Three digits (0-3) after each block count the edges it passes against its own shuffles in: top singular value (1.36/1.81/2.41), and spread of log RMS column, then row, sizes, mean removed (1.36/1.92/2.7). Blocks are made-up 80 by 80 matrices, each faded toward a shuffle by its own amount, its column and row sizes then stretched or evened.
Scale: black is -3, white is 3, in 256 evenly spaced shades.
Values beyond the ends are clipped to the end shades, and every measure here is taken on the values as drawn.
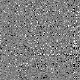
1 2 2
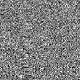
2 0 2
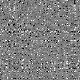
2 1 2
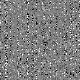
0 3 1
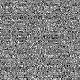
2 0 1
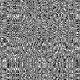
3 2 0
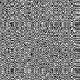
3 2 0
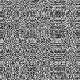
3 0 0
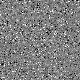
0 0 1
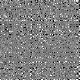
2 2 3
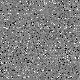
0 0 2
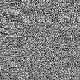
2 0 1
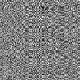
3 2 1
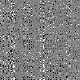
2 3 1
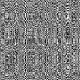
3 3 0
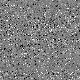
0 0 2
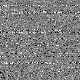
1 0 3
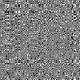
3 2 2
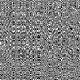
3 2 1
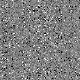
0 2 2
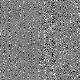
0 3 0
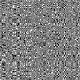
3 2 1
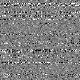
2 0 3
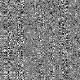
2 3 0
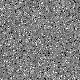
1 0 0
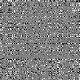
3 2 3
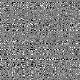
2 2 3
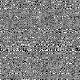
2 0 3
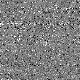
1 0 2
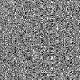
2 2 0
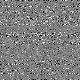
0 0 3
